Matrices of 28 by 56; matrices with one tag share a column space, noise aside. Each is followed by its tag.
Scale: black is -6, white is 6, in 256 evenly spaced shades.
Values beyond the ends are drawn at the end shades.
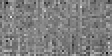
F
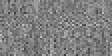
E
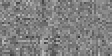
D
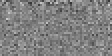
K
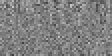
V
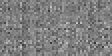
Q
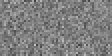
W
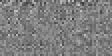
K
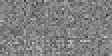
D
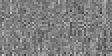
E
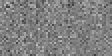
V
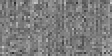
F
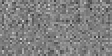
V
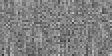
E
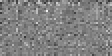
K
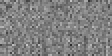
W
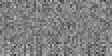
W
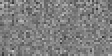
V
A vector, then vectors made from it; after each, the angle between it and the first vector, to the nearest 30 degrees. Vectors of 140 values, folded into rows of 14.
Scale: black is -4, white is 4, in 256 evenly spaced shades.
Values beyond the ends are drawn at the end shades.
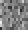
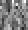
90 degrees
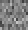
120 degrees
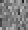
150 degrees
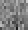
60 degrees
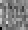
60 degrees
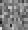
150 degrees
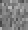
150 degrees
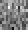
120 degrees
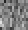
30 degrees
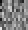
120 degrees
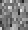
150 degrees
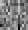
90 degrees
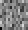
30 degrees
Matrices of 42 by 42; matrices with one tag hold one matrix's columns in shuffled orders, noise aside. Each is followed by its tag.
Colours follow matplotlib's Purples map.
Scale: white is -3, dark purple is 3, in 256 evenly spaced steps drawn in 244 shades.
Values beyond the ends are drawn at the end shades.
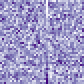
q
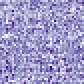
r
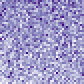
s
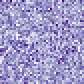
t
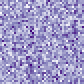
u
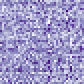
r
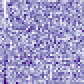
q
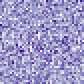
t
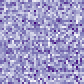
r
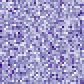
u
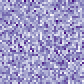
t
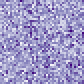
u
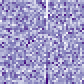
q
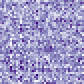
r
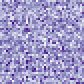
r
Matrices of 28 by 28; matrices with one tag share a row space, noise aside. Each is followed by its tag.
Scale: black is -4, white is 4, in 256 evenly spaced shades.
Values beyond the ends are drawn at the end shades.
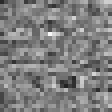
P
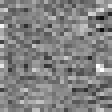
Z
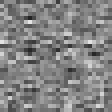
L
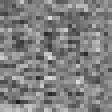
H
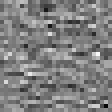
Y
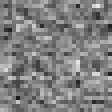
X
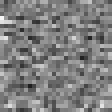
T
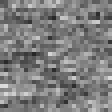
P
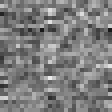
P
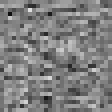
Y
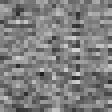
X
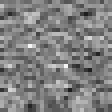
L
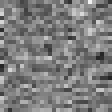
Z
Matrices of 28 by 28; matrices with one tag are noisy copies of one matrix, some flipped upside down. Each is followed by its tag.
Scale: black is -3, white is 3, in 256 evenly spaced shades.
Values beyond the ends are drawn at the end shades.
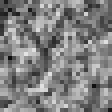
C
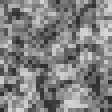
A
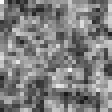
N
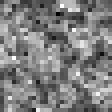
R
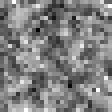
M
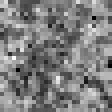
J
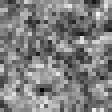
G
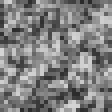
R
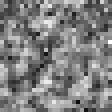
C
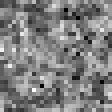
N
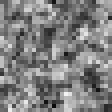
A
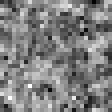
G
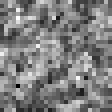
R
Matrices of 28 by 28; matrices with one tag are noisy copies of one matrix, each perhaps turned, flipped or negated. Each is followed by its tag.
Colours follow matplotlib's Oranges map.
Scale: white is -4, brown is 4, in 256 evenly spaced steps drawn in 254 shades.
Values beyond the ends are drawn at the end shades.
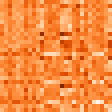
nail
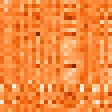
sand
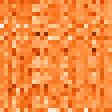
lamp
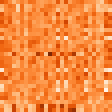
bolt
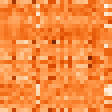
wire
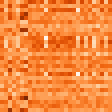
sand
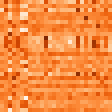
sand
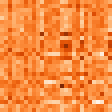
nail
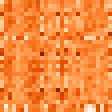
wire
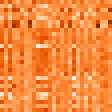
sand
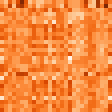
wire
